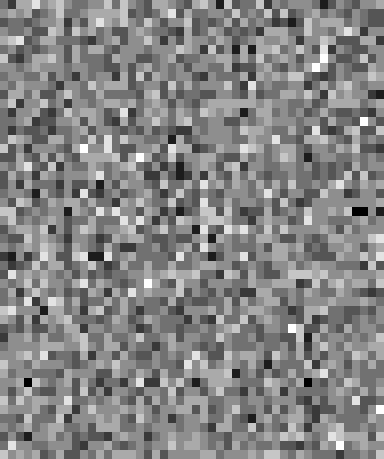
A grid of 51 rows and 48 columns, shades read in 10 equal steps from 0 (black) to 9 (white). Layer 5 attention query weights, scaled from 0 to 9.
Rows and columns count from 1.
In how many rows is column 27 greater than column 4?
19
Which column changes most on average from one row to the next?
48
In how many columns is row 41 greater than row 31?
15
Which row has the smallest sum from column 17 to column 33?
20
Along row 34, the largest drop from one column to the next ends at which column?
5
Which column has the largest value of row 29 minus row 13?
31
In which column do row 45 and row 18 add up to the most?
18
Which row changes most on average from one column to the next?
24
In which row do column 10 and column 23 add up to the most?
29
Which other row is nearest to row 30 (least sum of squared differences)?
8
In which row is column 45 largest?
45
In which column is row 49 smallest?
4
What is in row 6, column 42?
2
